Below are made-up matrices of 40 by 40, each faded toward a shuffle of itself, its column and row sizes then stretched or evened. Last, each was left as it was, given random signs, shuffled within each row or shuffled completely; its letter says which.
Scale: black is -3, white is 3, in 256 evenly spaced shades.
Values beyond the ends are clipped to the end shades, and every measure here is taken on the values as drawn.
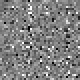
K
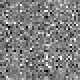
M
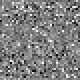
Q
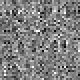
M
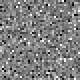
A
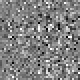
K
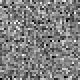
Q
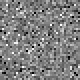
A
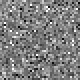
A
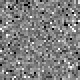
A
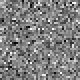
Q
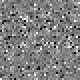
Q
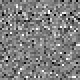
Q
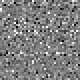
Q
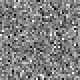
A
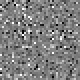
K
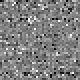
Q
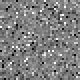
A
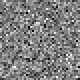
A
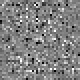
K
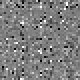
K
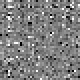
M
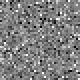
A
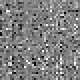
M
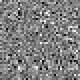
M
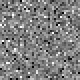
A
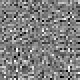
M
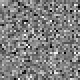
K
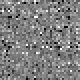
K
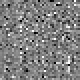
M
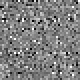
Q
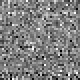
Q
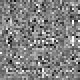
K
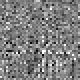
M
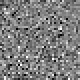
K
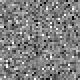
A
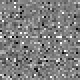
Q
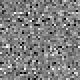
Q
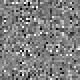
K
